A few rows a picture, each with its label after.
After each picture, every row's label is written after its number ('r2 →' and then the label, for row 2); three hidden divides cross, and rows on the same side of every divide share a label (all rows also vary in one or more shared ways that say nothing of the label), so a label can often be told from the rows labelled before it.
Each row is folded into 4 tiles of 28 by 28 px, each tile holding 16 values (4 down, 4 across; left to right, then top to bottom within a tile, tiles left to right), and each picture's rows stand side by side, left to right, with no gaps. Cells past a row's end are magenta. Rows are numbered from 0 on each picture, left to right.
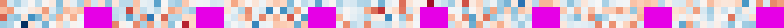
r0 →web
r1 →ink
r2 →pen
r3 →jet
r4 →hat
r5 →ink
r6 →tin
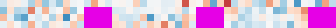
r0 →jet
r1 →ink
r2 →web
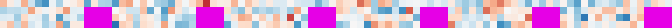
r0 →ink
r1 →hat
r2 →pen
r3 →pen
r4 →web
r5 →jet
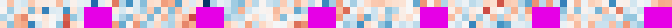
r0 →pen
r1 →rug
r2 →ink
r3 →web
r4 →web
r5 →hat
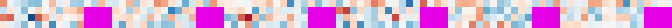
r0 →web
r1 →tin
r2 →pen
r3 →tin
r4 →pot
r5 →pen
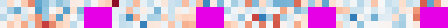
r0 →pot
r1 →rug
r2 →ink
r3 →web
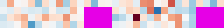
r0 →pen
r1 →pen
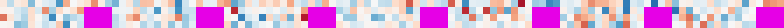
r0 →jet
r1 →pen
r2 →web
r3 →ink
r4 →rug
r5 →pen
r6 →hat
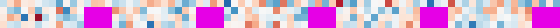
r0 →hat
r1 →tin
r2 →pot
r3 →rug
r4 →web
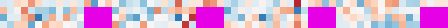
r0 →pen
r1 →jet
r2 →ink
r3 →tin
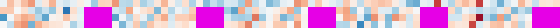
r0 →pen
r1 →rug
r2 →ink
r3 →tin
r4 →pot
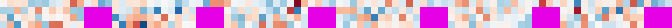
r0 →ink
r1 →pen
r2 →ink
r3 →rug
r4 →hat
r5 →rug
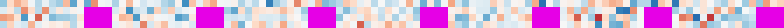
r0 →hat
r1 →hat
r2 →ink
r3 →pot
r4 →rug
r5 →tin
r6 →hat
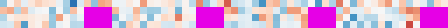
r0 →tin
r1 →pen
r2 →web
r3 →web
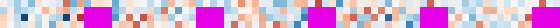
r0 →jet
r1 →pot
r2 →pot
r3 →hat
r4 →jet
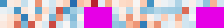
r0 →hat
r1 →pen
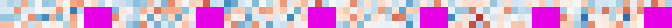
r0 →ink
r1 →jet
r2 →jet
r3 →tin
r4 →pot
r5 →jet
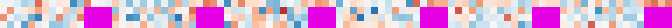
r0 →web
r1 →jet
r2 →hat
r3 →hat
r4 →tin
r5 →hat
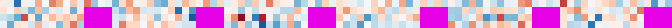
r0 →rug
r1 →pot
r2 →tin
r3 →web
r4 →ink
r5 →rug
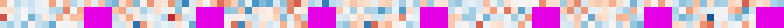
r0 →web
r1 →tin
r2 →ink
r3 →pen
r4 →jet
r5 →tin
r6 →ink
